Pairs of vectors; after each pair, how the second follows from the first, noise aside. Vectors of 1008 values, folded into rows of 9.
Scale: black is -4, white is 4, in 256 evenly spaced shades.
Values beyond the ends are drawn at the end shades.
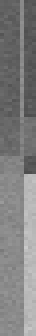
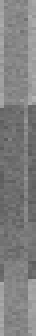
wrapped around, shrunk.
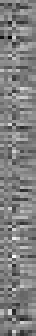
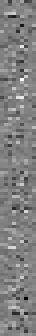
reversed, partly zeroed.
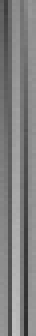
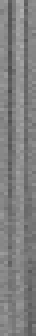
reversed, shrunk.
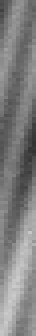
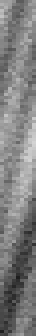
negated.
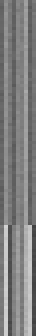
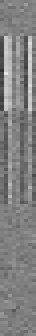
reversed, partly zeroed.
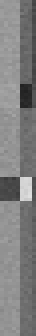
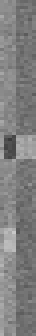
reversed, negated, shrunk.
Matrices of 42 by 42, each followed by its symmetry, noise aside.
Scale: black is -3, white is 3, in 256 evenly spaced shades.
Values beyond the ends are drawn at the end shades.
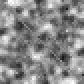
same after a half turn.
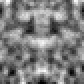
mirrored left to right.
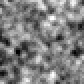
antisymmetric.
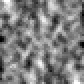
same after a half turn.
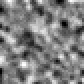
antisymmetric.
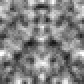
mirrored left to right.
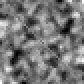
same after a half turn.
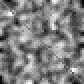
same after a half turn.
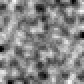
same after a half turn.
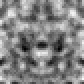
mirrored left to right.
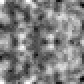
mirrored top to bottom.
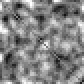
symmetric.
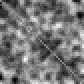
symmetric.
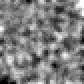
antisymmetric.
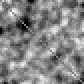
symmetric.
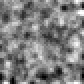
antisymmetric.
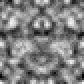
mirrored left to right.
